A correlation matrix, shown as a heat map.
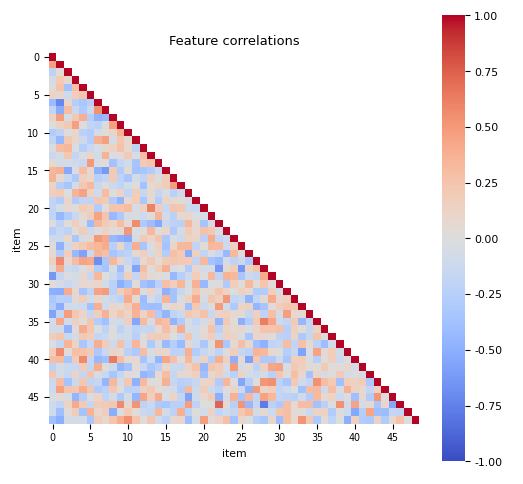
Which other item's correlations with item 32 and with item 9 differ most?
19
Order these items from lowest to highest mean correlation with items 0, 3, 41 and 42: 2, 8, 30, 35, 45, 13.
13, 45, 2, 8, 35, 30
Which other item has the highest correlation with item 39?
1
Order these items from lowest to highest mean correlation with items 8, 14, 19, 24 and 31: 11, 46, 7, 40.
40, 46, 11, 7
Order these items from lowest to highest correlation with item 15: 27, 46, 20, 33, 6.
6, 46, 20, 33, 27
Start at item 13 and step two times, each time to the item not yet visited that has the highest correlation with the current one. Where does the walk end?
48
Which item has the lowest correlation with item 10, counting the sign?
24
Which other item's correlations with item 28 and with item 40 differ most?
46
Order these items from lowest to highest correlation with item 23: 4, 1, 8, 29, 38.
38, 1, 8, 4, 29
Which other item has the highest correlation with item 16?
17
